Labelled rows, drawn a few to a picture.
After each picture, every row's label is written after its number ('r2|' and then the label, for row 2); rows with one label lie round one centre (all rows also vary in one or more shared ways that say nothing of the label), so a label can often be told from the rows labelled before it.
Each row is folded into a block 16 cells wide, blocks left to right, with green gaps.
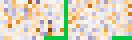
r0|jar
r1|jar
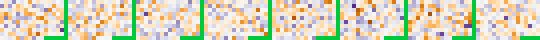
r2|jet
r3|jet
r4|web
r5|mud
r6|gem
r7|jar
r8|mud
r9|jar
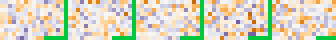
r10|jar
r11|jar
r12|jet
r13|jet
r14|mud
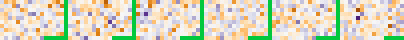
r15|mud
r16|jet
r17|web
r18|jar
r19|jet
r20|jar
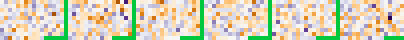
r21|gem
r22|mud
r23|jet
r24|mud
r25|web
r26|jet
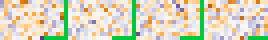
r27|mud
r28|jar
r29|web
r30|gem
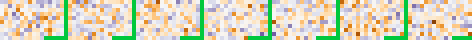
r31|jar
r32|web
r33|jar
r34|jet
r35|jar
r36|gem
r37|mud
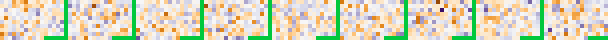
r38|mud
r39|jet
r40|jar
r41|web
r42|gem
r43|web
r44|jar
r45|jet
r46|jar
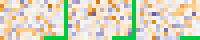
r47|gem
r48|web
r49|jet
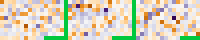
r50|gem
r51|mud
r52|jar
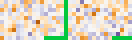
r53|gem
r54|jet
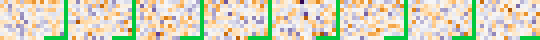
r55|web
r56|jar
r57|web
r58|gem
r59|mud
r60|jar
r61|mud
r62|web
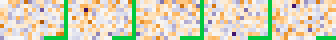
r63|mud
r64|gem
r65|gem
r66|web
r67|jet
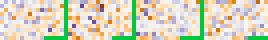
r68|web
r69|jar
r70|web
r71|gem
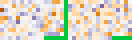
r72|gem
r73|jet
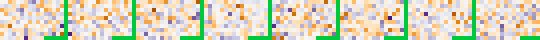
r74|mud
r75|web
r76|jar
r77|jar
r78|web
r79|jet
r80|jet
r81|jar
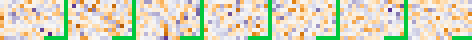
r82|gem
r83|web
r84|jet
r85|web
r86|jet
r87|gem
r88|jar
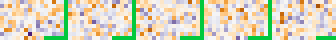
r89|gem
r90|jar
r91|gem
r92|jar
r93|jar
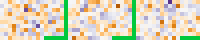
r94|gem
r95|jar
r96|mud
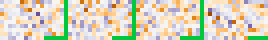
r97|jet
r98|jar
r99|web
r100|jet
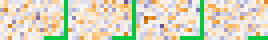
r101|web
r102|jet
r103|jet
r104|gem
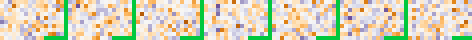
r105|web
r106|mud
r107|web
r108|jar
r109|mud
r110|jet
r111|web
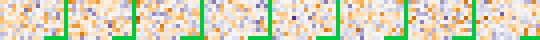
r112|gem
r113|gem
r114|gem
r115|jar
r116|jet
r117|jar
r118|web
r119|jar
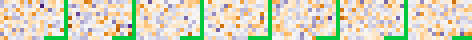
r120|jar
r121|mud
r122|gem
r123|web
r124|gem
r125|gem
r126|mud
